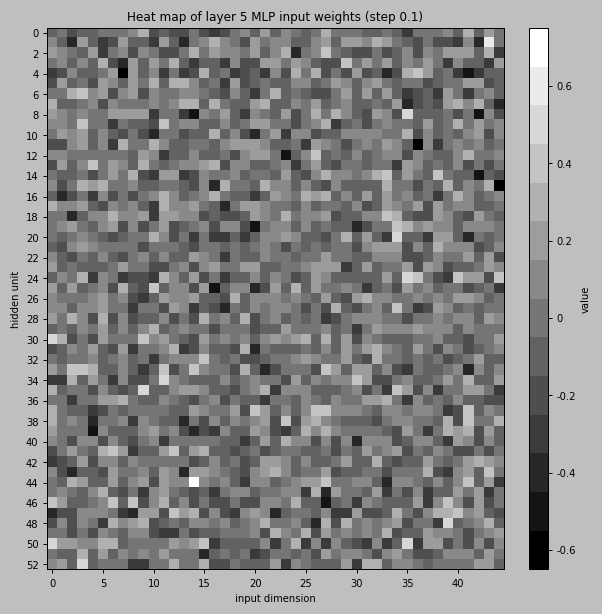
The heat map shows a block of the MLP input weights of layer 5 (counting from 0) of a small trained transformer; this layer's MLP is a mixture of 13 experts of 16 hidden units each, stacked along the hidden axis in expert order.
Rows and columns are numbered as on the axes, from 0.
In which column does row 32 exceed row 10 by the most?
15
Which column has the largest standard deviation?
14
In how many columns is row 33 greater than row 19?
19
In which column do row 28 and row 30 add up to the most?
0
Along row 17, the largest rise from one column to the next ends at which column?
11
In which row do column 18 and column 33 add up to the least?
4
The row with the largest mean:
44
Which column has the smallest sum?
17
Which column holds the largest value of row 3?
29
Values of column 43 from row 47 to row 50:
-0.1 0.3 0.1 -0.2
